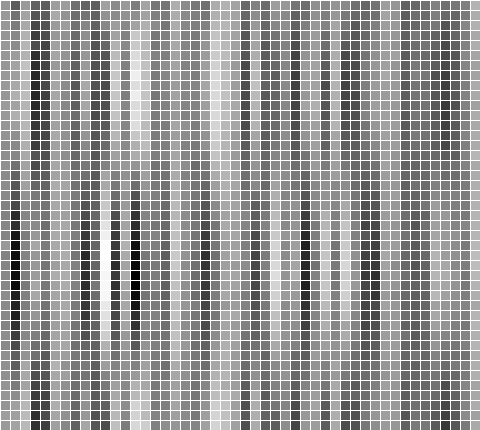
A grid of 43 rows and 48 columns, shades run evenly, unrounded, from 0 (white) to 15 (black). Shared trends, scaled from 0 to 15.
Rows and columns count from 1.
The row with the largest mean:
27
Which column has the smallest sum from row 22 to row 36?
11
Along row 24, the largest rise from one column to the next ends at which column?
12
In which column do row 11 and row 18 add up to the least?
22
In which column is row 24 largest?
2
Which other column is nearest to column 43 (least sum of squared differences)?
42
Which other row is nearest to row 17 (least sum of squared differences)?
38
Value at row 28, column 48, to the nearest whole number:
4
